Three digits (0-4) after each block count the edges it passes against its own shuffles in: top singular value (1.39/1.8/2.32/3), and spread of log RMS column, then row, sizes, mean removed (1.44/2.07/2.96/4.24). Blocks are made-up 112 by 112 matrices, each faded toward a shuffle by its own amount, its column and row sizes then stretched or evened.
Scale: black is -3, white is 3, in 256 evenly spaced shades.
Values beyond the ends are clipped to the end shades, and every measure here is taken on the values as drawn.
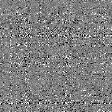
2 2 3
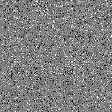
2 1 1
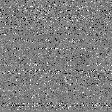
1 0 3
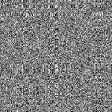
3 2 0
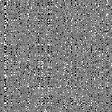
3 3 1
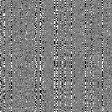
4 4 0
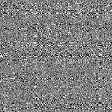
3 1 3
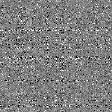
2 2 3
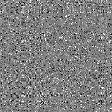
3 1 2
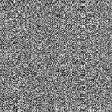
3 2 0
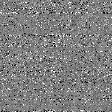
0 1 3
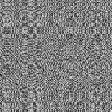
4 0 1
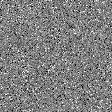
1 0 0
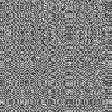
4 0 0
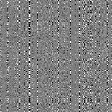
4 4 1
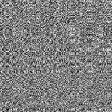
3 0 2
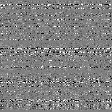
3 1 4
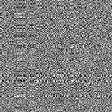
4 1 3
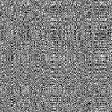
4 2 1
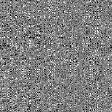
3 3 2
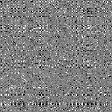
4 2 3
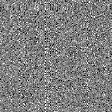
3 2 0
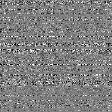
1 1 4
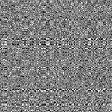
4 1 3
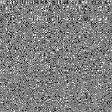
3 1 2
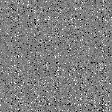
0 2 1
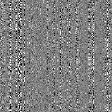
3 4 1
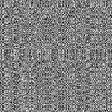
4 2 1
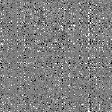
2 3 3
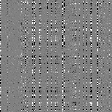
4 4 2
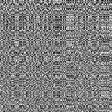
4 0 3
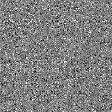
2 1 1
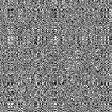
4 2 2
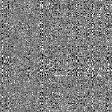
3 3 2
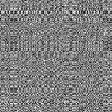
4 0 3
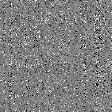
1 2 2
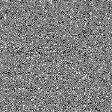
1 1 2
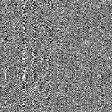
3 3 1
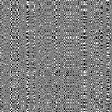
4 4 2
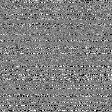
1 0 4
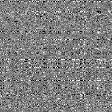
3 1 3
